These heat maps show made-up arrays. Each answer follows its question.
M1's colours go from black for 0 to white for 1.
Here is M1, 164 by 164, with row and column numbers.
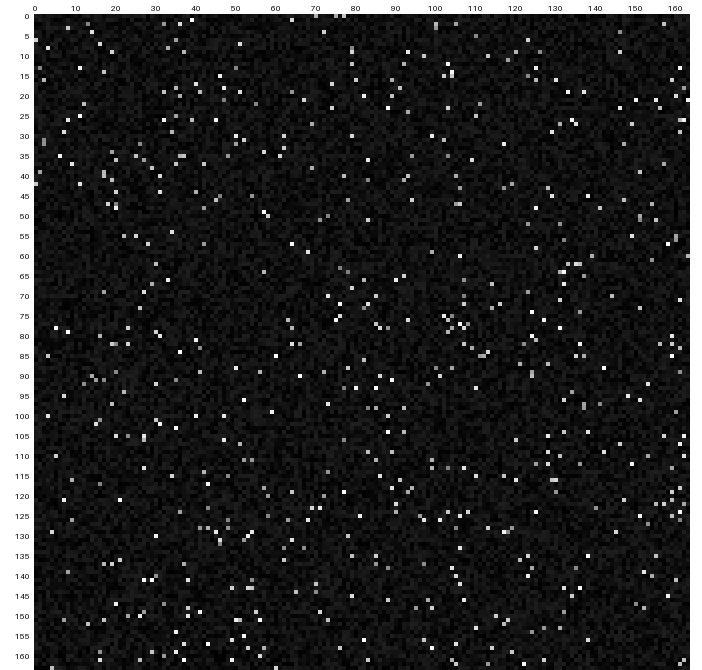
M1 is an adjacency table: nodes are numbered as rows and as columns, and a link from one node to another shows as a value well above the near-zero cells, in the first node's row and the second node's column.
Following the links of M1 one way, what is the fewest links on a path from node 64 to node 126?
6
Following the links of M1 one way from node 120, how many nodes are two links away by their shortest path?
5
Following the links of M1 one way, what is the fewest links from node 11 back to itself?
4
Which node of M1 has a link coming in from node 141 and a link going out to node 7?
node 29
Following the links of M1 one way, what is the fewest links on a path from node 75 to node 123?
3
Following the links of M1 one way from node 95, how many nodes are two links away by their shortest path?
5
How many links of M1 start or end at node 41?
8
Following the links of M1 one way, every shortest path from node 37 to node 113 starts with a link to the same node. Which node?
node 157
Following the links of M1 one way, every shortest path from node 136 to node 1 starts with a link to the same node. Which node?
node 21
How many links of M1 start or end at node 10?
2
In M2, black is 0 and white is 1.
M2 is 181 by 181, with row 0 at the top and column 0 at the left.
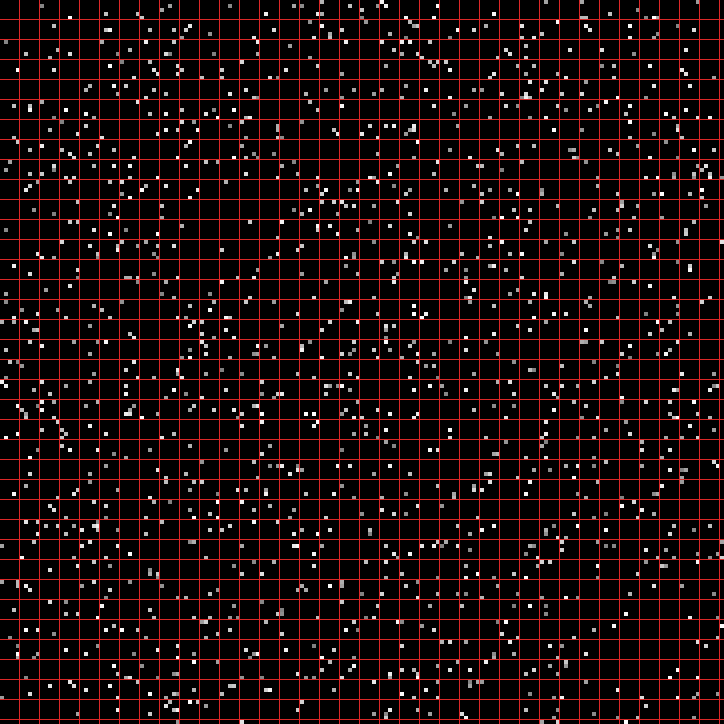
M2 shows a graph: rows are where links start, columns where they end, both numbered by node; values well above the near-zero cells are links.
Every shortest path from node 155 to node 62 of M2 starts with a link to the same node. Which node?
node 88
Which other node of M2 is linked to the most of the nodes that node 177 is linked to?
node 168
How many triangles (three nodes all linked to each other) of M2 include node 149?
0
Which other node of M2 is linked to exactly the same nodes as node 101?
node 163
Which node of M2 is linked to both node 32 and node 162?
node 83
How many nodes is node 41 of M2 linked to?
11
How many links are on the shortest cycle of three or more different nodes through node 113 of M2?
4
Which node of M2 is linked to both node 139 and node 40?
node 51
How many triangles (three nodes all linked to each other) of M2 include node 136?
6
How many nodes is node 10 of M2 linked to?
10
